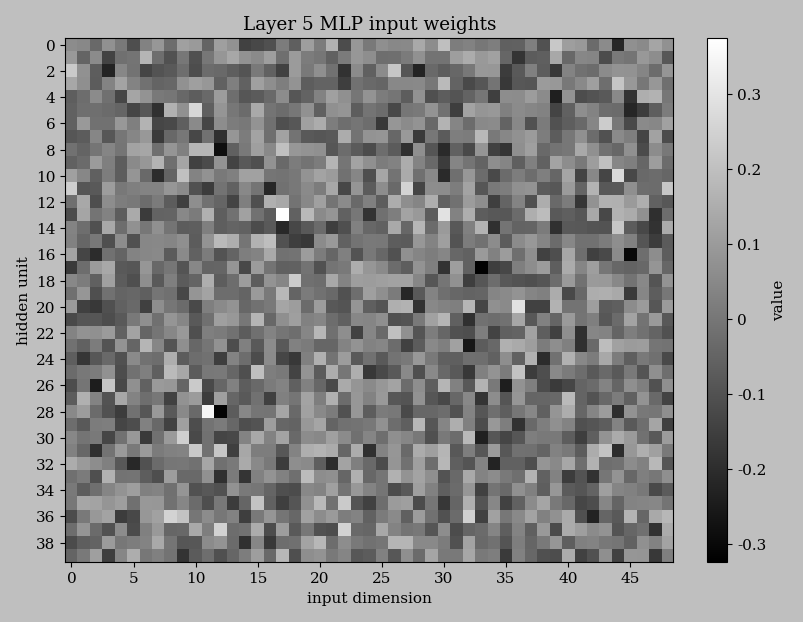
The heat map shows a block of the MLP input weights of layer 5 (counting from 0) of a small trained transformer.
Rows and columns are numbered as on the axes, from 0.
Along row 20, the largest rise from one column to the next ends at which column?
39
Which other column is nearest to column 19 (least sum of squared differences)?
20
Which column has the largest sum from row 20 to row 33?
19
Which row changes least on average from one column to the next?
34
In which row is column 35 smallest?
26
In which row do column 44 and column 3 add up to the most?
14
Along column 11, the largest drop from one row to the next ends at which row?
29
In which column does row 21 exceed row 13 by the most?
47
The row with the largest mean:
31
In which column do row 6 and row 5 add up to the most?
10
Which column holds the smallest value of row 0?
44
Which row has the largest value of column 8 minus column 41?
36
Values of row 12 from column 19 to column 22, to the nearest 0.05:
0.05 0.1 0 0.05
